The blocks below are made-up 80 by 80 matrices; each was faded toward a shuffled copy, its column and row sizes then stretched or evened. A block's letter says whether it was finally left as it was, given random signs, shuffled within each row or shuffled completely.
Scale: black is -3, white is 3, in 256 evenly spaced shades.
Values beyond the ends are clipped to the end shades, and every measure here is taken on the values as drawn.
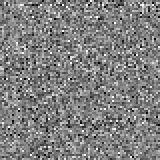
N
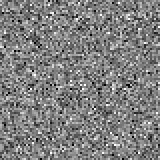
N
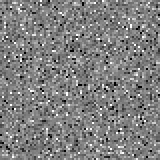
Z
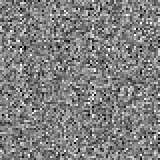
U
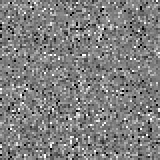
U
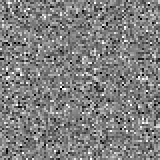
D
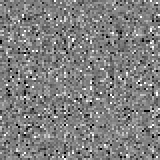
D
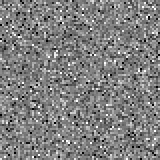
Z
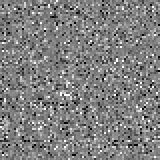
D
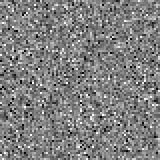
Z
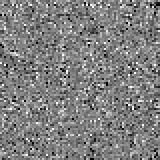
U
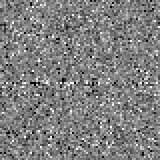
N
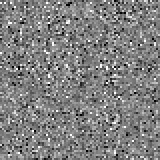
U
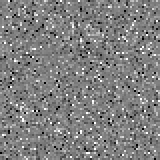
Z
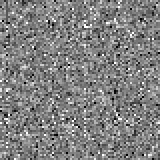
U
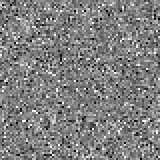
N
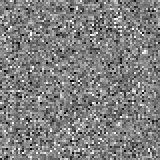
U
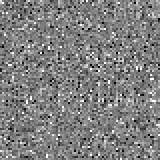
D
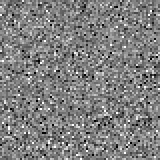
N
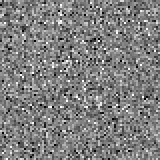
U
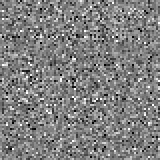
U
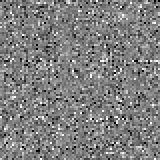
U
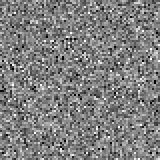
Z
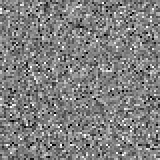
N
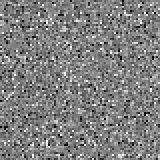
N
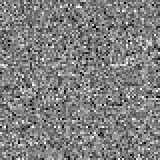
N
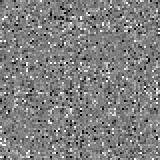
D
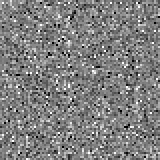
U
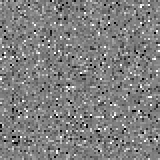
U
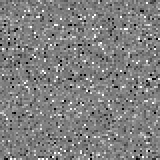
N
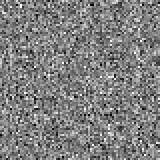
D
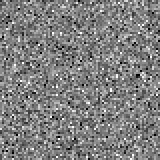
Z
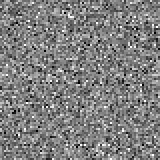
N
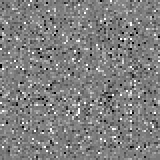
D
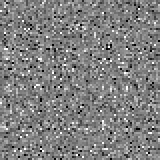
D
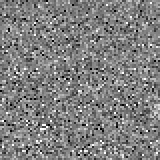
N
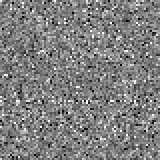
N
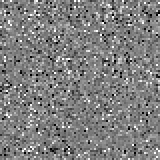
U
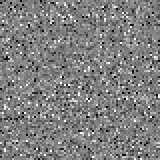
N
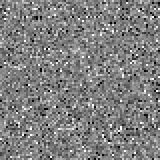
N
